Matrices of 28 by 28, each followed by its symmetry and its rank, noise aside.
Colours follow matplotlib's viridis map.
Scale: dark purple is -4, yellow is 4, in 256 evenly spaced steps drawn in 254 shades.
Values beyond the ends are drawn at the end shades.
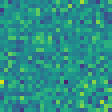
symmetric, rank eight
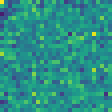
no symmetry, rank seven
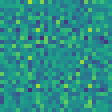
antisymmetric, rank six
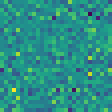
antisymmetric, rank six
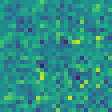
symmetric, rank seven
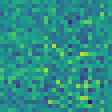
no symmetry, rank six
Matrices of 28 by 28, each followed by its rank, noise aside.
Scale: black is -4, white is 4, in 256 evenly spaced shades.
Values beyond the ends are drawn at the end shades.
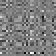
three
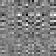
two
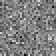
eight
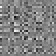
three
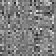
four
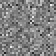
eight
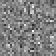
eight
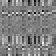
two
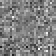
six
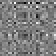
two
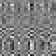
two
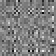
three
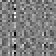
three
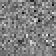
eight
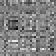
three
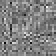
four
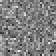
eight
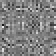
three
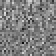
six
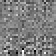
four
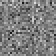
eight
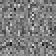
six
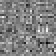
four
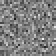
eight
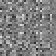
four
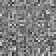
eight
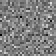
eight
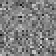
six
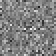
eight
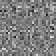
six
